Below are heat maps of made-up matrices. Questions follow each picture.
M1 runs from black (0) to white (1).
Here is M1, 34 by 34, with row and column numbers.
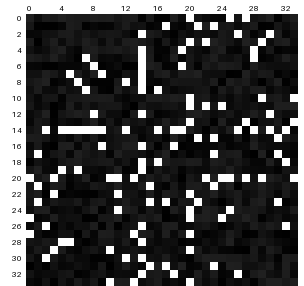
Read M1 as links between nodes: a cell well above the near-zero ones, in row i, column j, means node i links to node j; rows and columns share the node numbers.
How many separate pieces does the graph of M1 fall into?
3
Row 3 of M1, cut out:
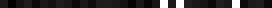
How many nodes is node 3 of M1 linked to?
3
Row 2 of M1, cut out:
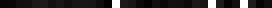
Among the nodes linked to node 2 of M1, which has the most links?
node 14
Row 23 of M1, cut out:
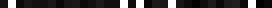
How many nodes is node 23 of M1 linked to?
5
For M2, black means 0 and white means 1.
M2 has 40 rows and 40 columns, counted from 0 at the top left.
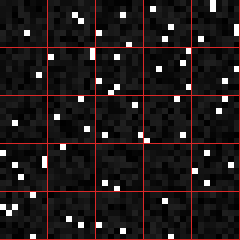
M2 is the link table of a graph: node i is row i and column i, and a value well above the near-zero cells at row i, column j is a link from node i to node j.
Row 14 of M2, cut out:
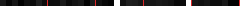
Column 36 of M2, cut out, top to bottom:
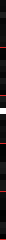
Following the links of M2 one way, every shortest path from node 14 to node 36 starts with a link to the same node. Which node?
node 19
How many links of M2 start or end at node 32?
2
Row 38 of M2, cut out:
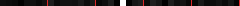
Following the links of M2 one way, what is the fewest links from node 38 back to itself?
6
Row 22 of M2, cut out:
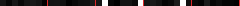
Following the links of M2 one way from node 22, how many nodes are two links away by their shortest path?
2
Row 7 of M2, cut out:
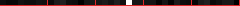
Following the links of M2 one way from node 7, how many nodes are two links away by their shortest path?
1
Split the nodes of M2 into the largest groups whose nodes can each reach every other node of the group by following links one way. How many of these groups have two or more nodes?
6
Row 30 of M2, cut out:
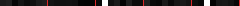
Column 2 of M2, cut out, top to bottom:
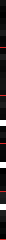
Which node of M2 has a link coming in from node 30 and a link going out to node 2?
node 34
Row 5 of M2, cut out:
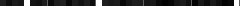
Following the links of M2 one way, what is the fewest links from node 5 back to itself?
2
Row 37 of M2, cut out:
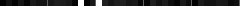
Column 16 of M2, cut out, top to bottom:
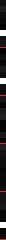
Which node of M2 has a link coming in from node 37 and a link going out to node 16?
node 13
